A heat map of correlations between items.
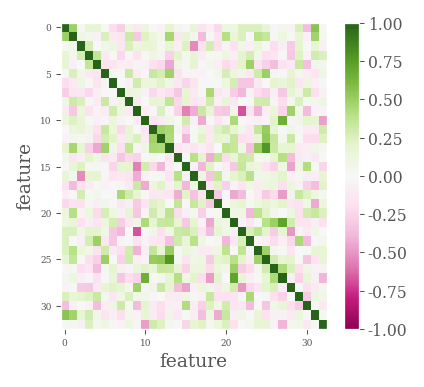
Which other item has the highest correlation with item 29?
23
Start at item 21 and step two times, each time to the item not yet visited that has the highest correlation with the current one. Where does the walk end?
10
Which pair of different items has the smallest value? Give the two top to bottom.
9, 22
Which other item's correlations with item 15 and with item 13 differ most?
25
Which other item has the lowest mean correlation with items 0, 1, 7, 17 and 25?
30
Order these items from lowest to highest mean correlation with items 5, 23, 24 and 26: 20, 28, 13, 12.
28, 20, 12, 13
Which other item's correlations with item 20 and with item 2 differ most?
16
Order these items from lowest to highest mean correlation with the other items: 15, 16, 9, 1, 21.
9, 15, 16, 21, 1
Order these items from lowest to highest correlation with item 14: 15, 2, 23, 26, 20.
20, 2, 15, 26, 23
